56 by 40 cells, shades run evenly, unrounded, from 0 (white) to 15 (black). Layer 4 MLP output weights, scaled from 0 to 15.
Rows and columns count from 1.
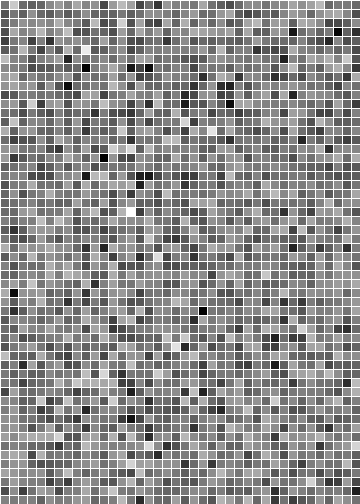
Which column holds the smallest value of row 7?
39
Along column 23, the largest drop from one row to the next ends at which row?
36
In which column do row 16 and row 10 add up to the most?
26
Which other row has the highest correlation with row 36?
24
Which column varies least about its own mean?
29
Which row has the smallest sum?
49
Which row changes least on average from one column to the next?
19
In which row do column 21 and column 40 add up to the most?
12
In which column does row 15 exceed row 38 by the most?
21
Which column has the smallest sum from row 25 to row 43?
18
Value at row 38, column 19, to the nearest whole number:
4
